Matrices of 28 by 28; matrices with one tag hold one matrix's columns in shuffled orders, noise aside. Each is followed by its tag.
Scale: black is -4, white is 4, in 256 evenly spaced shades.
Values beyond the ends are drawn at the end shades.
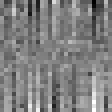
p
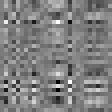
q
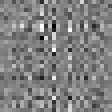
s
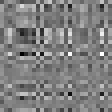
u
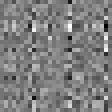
s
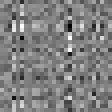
s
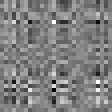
q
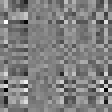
q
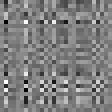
q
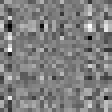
s
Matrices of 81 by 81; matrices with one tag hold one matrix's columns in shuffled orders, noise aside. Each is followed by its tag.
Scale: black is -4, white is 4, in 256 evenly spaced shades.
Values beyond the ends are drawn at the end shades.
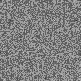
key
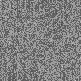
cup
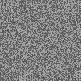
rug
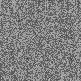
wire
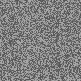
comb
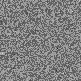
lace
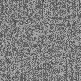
cup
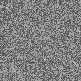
key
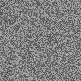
lace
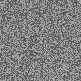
key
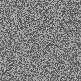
lace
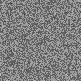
comb
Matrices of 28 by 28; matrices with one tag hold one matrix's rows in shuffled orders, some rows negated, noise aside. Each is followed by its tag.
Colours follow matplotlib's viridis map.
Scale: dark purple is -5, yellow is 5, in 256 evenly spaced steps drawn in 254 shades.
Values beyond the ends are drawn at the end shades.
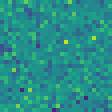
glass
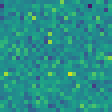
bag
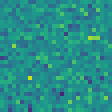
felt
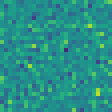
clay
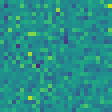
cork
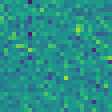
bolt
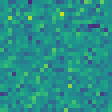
felt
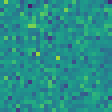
cork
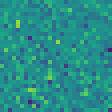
cork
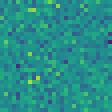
cork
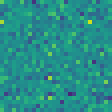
bag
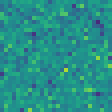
clay
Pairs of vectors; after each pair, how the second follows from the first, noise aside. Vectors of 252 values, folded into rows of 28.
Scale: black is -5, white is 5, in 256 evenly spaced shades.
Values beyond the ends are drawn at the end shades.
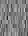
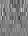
reversed, negated, partly zeroed.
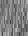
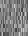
negated.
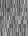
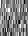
negated, scaled up.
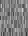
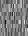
wrapped around, negated.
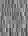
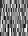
negated, scaled up.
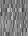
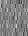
reversed, partly zeroed.
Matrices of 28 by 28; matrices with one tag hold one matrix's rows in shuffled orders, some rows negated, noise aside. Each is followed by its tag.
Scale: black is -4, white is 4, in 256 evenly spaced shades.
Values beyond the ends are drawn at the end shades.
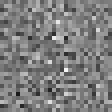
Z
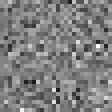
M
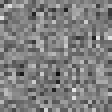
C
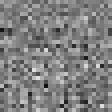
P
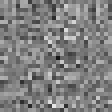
Z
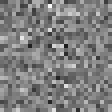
Z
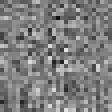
Z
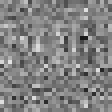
P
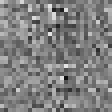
Z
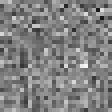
P
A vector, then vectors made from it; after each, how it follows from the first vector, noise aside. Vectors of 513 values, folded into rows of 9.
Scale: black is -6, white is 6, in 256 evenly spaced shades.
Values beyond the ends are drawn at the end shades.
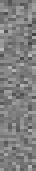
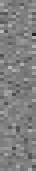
partly zeroed.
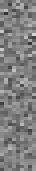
sign-scrambled.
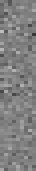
partly zeroed.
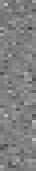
reversed, partly zeroed.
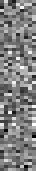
wrapped around, negated, scaled up.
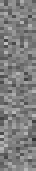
reversed, negated.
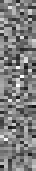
wrapped around, negated, scaled up.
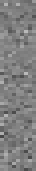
reversed, partly zeroed.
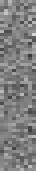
sign-scrambled.
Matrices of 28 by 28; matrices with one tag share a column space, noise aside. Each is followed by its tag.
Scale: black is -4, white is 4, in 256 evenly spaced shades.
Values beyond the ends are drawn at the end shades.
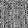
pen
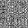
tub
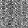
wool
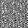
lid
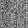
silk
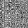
silk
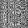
silk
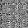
lid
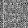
lid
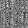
silk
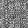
pen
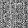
lid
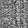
tub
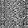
wool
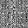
silk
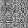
lid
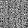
tub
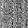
tub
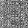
wool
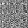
lid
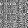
lid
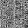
pen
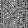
silk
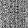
tub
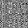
lid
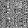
tub
